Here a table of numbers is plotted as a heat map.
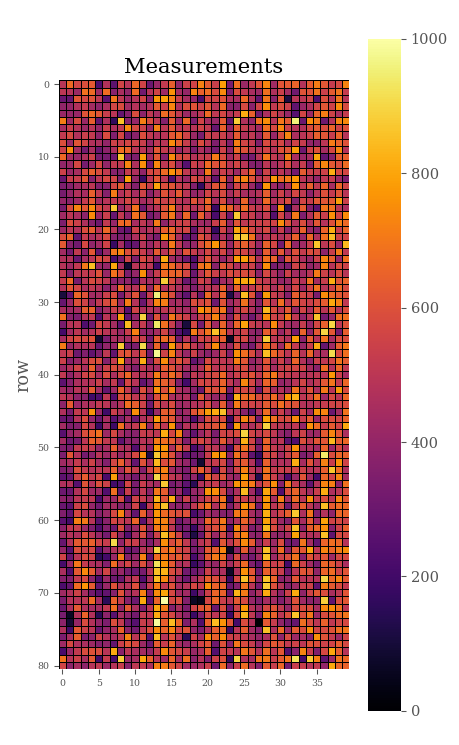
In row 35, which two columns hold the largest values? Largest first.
28, 32
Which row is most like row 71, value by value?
62
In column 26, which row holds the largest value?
27
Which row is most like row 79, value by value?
5
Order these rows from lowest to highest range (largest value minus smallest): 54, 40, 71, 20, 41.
40, 41, 20, 54, 71
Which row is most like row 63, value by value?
78
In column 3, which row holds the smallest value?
33
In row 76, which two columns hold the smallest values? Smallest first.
17, 12
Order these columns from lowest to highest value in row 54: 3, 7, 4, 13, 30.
30, 4, 3, 7, 13
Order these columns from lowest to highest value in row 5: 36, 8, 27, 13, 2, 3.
36, 3, 13, 2, 27, 8
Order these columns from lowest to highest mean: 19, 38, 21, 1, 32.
1, 19, 21, 32, 38
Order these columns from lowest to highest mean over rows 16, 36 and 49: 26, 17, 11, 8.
26, 17, 8, 11
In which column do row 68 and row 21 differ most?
13
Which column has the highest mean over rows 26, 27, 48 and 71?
14
